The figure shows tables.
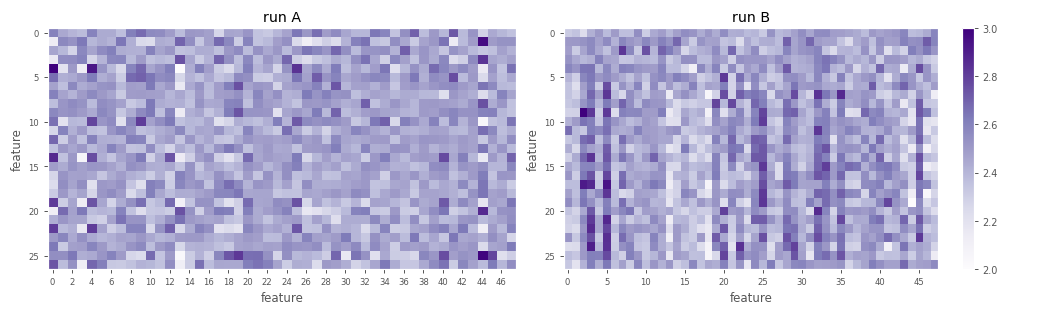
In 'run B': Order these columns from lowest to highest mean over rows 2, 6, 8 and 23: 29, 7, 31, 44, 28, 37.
37, 44, 31, 29, 28, 7
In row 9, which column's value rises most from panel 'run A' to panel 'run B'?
2
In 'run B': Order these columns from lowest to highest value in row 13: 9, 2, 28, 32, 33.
9, 28, 2, 32, 33
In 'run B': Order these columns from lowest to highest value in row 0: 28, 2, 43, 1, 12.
2, 1, 28, 12, 43
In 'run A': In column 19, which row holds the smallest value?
22
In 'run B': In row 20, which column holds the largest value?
32
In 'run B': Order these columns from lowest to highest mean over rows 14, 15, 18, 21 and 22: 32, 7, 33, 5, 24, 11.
7, 11, 24, 33, 32, 5
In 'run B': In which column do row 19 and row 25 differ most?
20
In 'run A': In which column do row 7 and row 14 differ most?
40
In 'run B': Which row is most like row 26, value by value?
6
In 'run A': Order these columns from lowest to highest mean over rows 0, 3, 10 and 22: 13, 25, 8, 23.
13, 23, 8, 25
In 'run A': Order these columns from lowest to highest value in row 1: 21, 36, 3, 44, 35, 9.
9, 21, 36, 35, 3, 44
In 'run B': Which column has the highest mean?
5
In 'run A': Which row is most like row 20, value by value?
1
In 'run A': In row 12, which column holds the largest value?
0
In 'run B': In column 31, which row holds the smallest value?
25
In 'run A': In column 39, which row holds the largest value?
4
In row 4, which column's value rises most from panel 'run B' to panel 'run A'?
4
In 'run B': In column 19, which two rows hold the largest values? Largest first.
8, 23
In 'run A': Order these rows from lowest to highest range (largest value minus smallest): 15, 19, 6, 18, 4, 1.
15, 18, 6, 19, 1, 4
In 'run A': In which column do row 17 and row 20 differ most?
26
